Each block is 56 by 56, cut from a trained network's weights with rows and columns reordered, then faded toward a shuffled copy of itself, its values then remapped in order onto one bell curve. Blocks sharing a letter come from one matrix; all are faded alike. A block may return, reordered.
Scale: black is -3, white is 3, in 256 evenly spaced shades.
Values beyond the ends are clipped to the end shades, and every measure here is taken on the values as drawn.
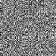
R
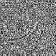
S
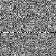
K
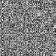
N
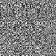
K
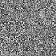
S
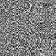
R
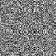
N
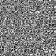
S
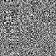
N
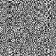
N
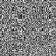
N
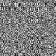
R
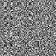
R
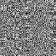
R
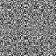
N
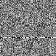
K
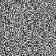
R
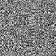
S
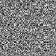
S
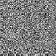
N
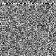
K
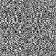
N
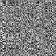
R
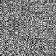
R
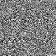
S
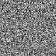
S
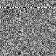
K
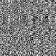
N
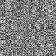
R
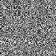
S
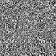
S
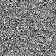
S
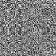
R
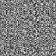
R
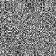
S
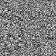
S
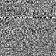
K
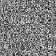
K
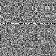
K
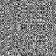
R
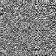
K
